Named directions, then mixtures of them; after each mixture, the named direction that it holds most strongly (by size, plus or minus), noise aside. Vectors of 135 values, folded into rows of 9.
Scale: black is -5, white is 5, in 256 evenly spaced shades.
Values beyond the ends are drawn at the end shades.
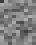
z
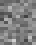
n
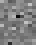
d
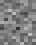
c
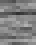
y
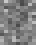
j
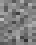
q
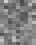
j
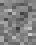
c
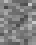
j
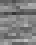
y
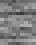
y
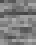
y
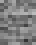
y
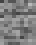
y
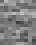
y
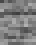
y
